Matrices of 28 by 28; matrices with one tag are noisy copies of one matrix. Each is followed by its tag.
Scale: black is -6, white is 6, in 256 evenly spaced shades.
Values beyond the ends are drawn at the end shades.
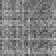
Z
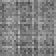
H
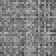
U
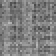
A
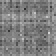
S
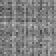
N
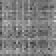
Z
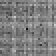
N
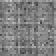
H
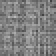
U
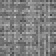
U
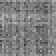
S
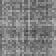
Z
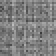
N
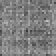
Z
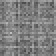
H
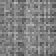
U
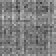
S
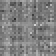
A
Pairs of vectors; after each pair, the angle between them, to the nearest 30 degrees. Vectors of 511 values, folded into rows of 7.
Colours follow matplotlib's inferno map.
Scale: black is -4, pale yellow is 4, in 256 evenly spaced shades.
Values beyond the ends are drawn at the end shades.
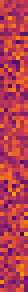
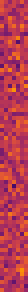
30 degrees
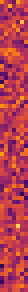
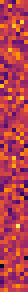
30 degrees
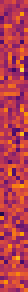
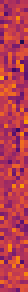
30 degrees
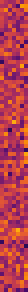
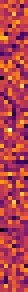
120 degrees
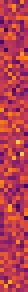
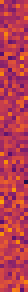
90 degrees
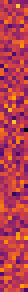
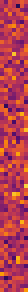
150 degrees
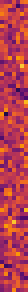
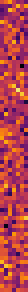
150 degrees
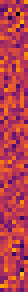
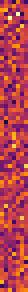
150 degrees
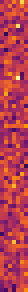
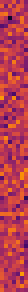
90 degrees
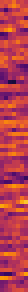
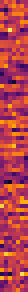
30 degrees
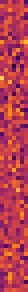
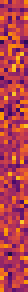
150 degrees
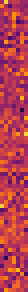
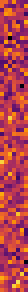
60 degrees
